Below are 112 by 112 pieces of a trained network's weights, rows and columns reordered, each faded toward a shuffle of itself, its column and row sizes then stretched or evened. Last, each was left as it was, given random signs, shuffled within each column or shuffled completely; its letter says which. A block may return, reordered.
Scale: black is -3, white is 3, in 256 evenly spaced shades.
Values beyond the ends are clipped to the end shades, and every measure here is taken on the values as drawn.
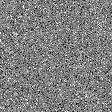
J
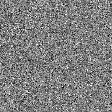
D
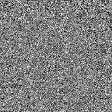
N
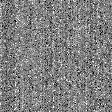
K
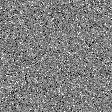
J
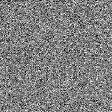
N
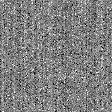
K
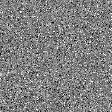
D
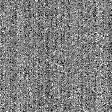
N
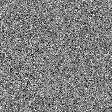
K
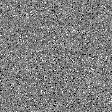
D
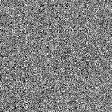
N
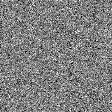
K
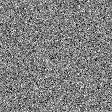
J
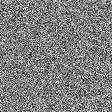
J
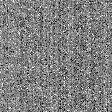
K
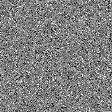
K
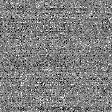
N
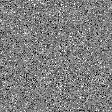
D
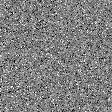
J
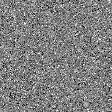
K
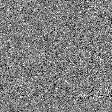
D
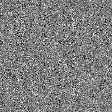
D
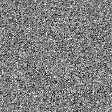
D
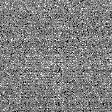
N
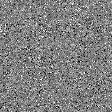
D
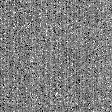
K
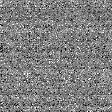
N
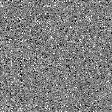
D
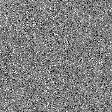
K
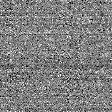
N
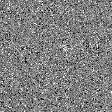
D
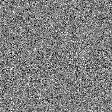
D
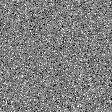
J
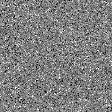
K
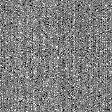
N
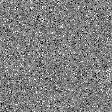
D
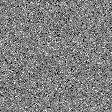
J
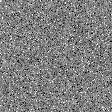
J
